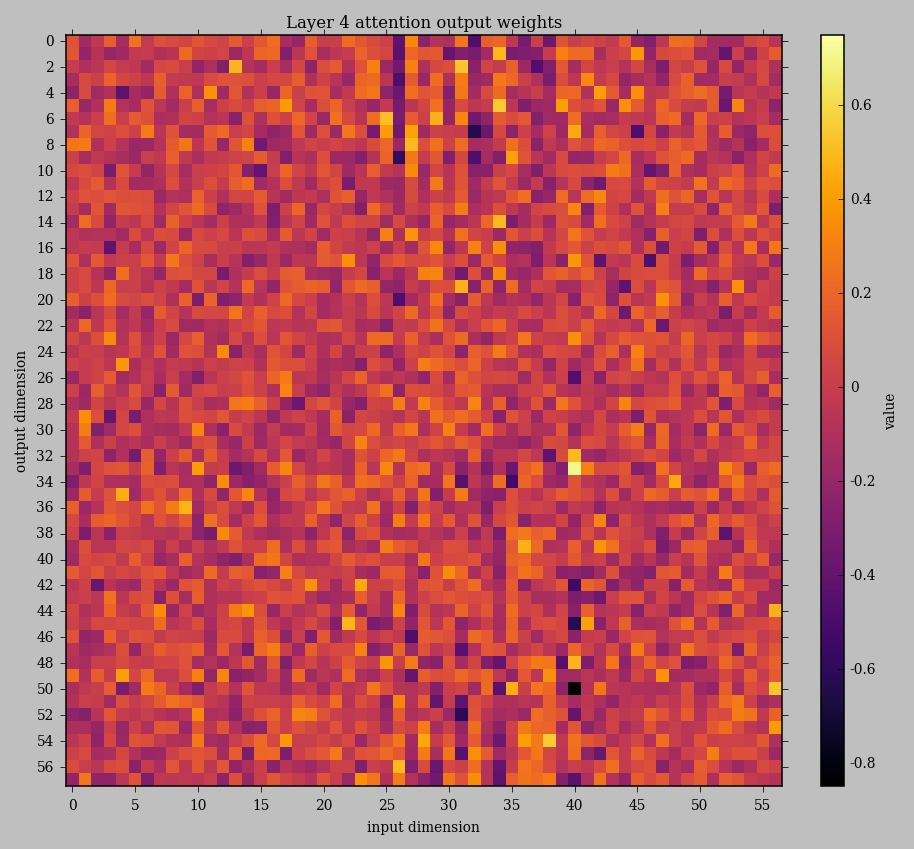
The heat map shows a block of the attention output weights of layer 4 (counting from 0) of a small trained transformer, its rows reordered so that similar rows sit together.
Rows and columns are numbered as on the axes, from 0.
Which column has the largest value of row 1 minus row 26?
40
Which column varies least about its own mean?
55
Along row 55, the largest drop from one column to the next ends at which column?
31
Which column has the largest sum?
29
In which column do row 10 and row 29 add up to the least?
3
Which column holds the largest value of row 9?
35
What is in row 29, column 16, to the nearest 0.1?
-0.2
